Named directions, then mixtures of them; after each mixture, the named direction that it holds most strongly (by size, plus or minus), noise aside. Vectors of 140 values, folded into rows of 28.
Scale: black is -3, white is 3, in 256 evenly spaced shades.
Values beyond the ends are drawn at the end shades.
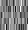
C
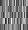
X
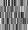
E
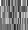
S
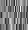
C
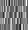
X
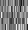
C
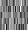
C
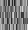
E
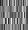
X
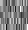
C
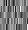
C
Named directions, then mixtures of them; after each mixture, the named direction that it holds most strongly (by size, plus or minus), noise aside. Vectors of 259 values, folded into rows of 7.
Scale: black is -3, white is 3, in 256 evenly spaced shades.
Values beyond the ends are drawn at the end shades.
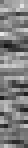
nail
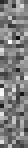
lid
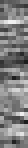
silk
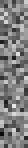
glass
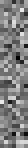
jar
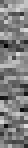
nail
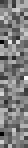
glass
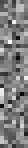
lid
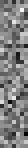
jar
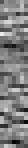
nail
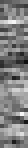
silk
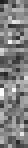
lid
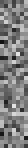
glass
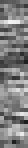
silk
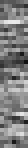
silk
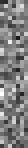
lid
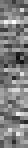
silk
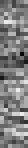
silk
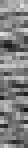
nail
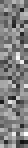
jar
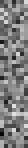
glass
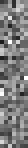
lid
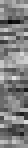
silk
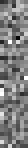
lid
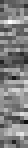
silk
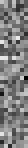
glass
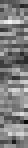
silk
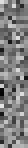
lid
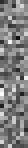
lid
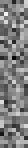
glass
